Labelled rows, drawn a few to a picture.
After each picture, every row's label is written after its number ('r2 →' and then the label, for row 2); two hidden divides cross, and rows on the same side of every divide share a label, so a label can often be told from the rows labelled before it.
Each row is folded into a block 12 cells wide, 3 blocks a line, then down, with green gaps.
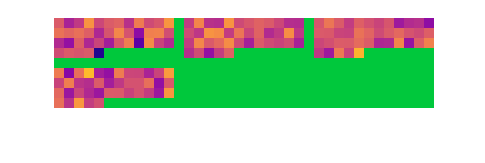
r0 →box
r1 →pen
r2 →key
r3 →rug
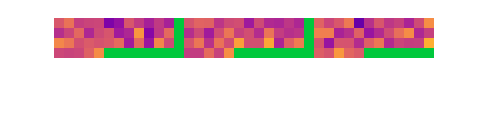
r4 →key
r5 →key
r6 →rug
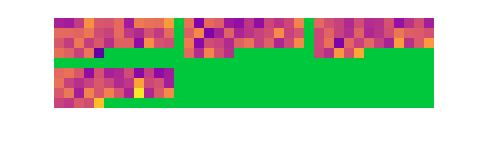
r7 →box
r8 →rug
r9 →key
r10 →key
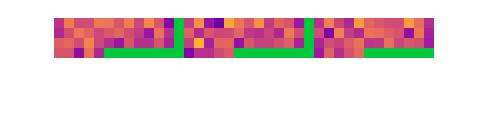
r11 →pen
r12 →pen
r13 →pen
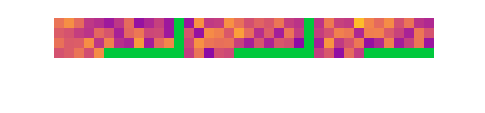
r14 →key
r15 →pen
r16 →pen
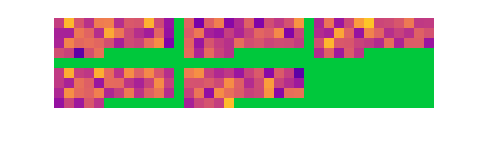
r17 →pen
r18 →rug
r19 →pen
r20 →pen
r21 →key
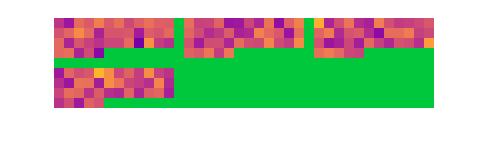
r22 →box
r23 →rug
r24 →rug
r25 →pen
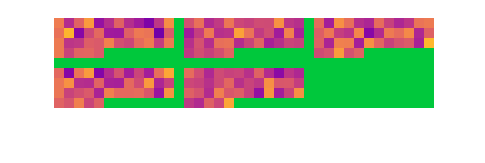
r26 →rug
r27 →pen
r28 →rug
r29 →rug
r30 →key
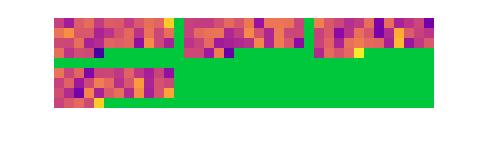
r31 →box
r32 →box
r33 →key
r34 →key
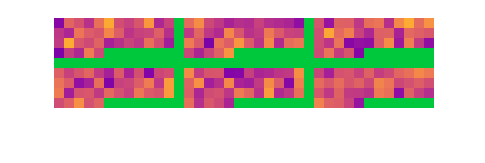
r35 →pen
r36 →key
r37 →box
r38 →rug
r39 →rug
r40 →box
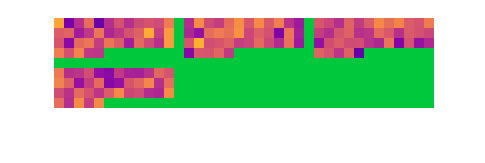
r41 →rug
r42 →pen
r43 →box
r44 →rug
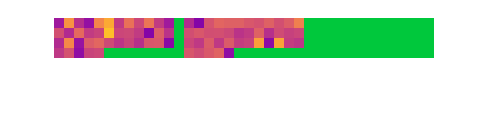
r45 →pen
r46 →box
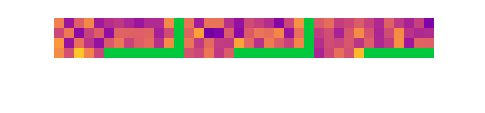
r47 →rug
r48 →rug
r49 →key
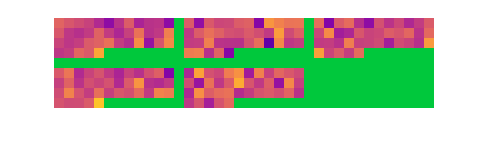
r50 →key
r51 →box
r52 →rug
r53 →key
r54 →pen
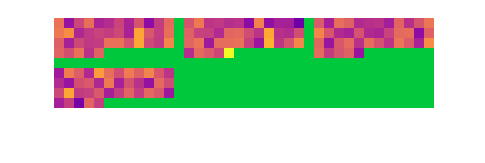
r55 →rug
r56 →key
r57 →rug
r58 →pen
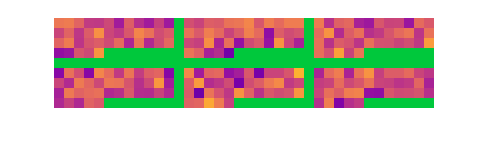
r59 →key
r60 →box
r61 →rug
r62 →pen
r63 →rug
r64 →pen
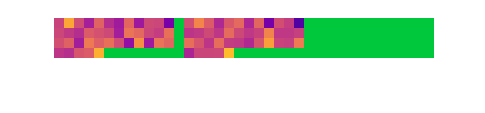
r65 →key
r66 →key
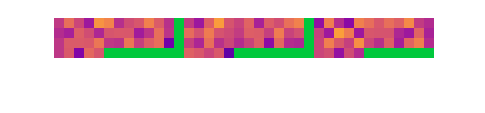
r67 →pen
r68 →box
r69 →pen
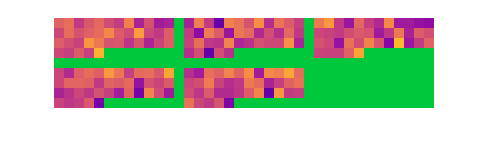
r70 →key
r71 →pen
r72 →key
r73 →box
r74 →box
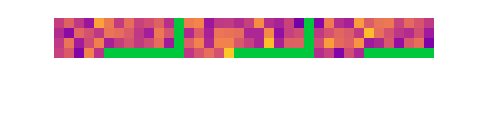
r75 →pen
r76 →key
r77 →pen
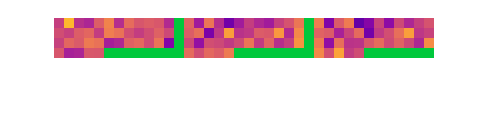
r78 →pen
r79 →rug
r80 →rug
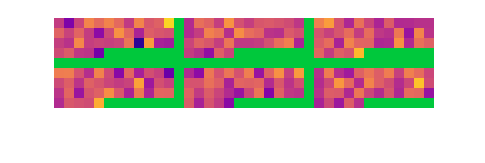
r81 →box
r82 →pen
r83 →key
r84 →key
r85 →box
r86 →pen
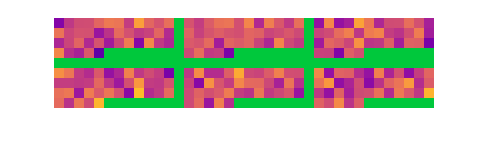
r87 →box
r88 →box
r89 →pen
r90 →key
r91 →pen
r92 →rug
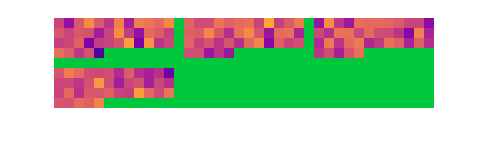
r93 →box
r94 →box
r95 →pen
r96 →key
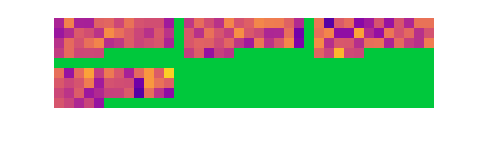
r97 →pen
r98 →pen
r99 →rug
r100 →box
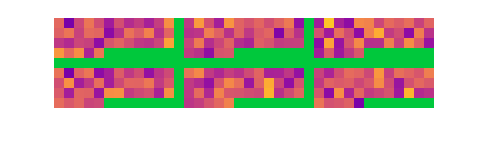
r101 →rug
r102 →pen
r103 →pen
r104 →rug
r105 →key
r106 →box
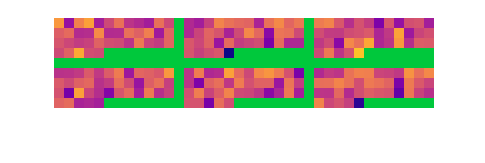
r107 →rug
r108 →box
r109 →key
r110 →box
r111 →pen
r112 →box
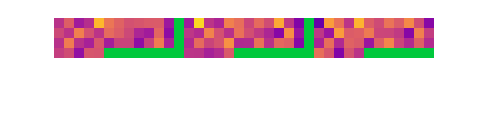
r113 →pen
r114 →pen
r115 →pen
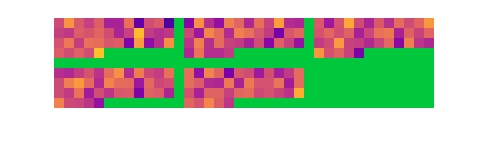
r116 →key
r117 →pen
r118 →box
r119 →box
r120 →rug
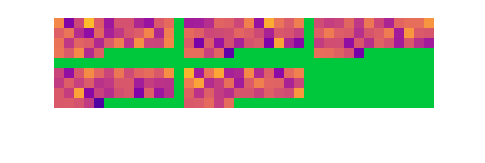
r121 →rug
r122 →box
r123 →box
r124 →box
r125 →rug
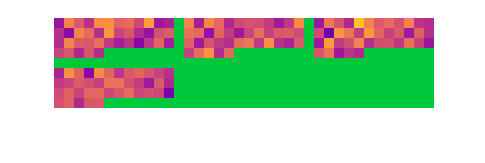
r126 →pen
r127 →rug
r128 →pen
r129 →pen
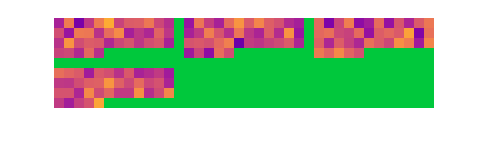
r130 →pen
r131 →pen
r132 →rug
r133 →key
